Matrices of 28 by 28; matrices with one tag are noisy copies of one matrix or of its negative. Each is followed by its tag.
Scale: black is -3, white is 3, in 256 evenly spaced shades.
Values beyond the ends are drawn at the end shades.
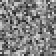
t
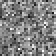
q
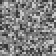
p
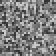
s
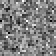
t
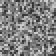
p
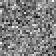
t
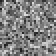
p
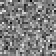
t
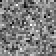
t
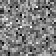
t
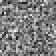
s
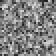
p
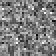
q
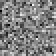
p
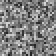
s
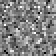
q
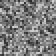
t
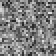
q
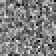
s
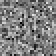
s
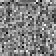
s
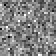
q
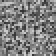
s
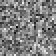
s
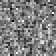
q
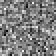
s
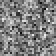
t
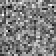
s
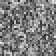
t
